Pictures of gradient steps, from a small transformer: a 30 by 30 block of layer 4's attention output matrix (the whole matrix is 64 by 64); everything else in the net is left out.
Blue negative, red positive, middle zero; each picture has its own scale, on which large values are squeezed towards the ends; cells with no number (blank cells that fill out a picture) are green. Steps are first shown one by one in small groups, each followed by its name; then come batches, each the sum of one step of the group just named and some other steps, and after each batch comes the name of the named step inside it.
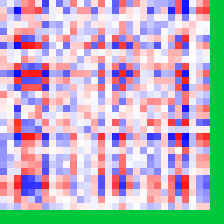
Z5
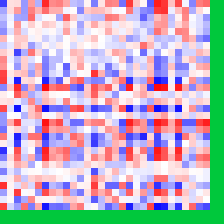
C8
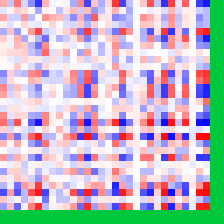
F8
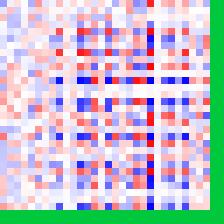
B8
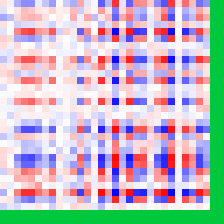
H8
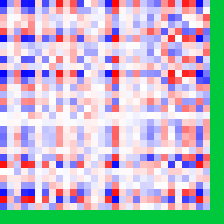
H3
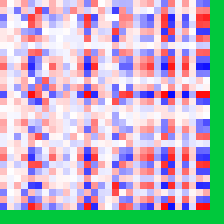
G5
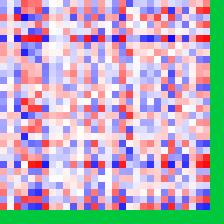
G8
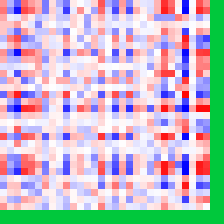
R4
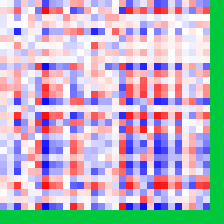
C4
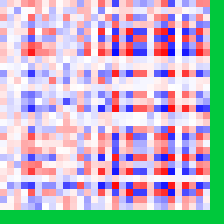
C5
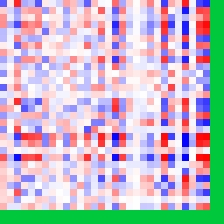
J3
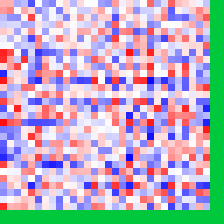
B8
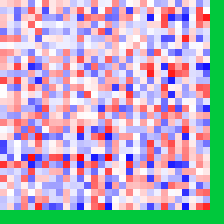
G5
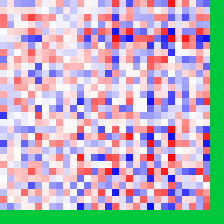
H8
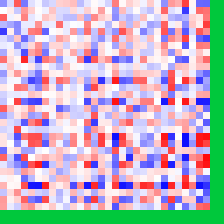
J3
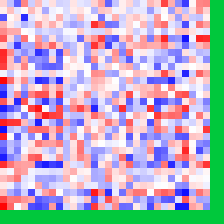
G8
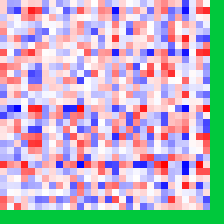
R4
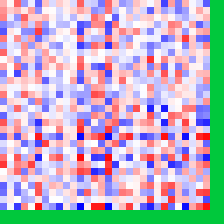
F8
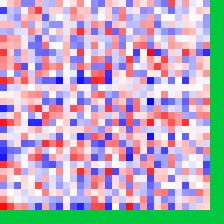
B8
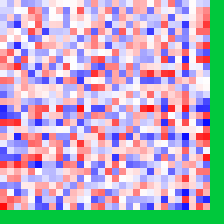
J3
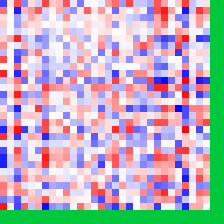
C8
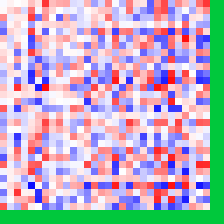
C8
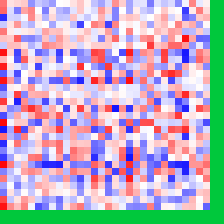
R4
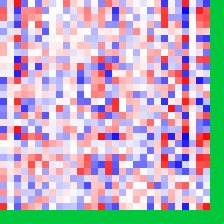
J3
